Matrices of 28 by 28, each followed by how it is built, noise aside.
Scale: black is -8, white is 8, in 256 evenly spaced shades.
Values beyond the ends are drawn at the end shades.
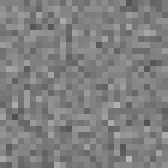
noise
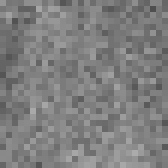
smooth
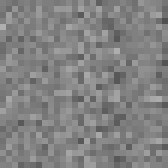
repeating rows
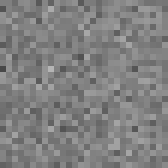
repeating rows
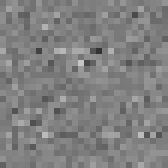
uneven rows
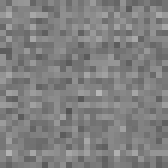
blocks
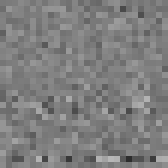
uneven rows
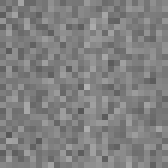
repeating rows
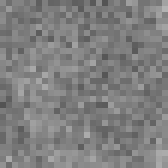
smooth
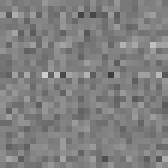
uneven rows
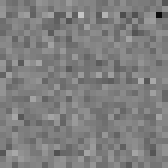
uneven rows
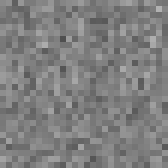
blocks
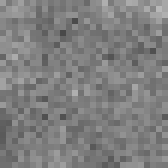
smooth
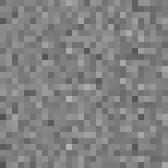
repeating rows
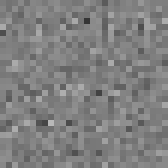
uneven rows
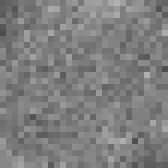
smooth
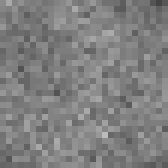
smooth
